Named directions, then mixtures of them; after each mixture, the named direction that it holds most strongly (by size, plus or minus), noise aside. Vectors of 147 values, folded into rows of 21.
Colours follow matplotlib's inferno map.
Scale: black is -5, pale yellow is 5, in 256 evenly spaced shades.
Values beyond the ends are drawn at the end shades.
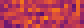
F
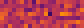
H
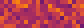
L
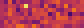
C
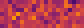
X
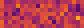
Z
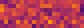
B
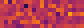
C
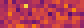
C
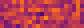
F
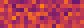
X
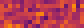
F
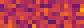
B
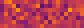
Z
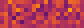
X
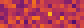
B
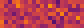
Z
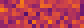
B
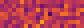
H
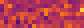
B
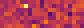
C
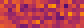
C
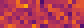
L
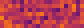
F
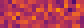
X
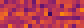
H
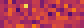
C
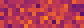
Z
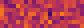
B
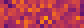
B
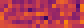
F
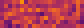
F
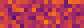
X
